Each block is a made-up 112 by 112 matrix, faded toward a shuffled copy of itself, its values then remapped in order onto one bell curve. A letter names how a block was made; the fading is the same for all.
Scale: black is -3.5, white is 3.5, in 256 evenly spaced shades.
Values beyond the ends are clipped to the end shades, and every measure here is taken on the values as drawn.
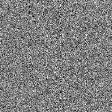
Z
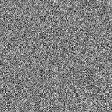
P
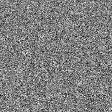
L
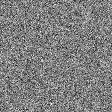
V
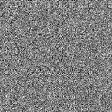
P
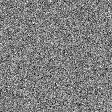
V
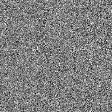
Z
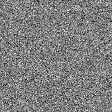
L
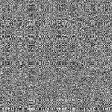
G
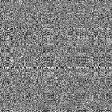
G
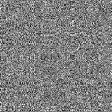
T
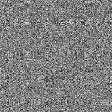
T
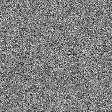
L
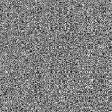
T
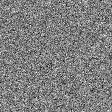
V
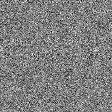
L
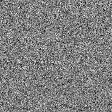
L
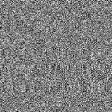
T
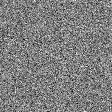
V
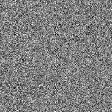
P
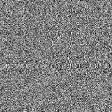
P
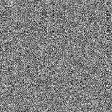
P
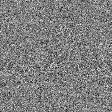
L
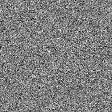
L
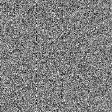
Z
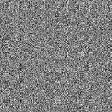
T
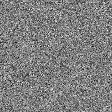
L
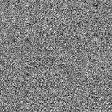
P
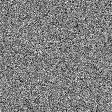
V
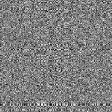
G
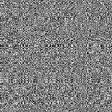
G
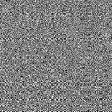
G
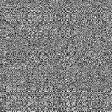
G
